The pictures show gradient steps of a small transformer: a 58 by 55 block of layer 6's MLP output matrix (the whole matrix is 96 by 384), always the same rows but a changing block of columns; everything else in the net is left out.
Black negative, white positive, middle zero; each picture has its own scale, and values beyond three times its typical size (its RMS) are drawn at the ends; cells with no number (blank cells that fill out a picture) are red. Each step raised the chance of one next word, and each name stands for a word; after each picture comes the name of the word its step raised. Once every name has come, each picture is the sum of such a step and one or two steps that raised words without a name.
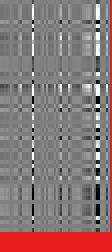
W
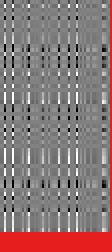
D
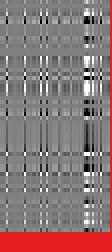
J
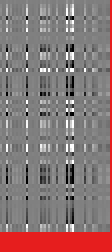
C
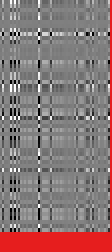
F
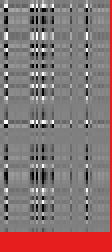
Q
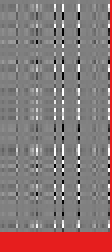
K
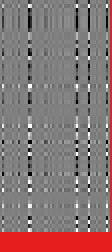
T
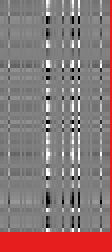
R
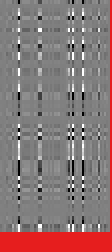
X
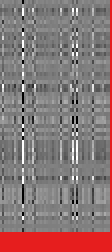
W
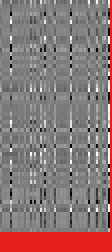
R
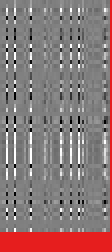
R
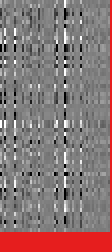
T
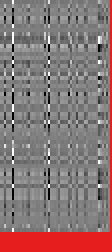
Q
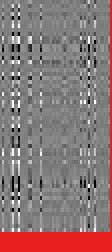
D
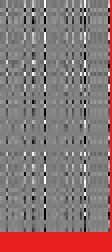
Q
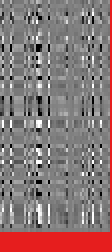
J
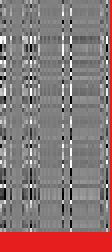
W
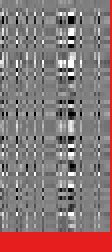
J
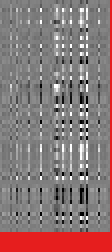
W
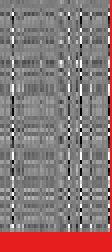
X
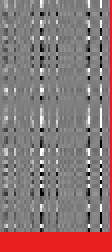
K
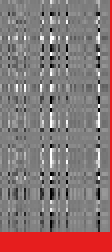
W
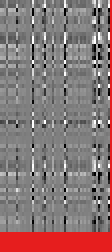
Q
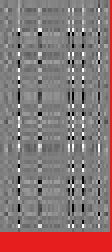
F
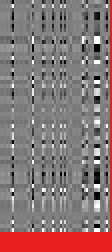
T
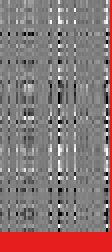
F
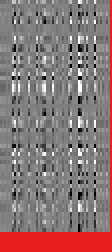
J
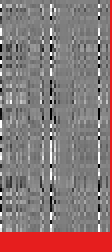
D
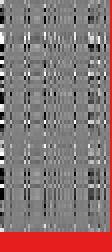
Q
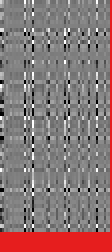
F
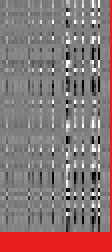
C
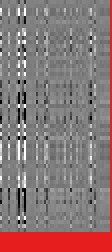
W
